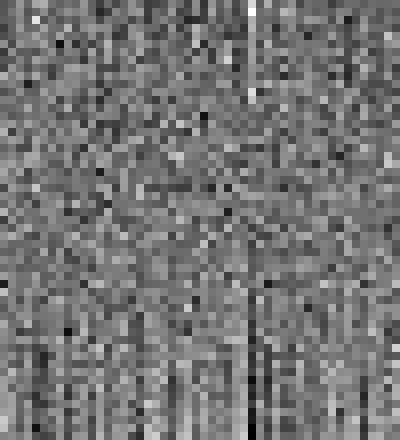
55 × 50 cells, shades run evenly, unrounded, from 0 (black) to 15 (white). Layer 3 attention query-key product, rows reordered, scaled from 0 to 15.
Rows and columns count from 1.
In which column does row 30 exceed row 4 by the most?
16
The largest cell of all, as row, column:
2, 32
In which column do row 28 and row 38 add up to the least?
25
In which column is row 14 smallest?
45
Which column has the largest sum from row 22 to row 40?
44
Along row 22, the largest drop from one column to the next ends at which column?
4
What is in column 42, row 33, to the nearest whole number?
7
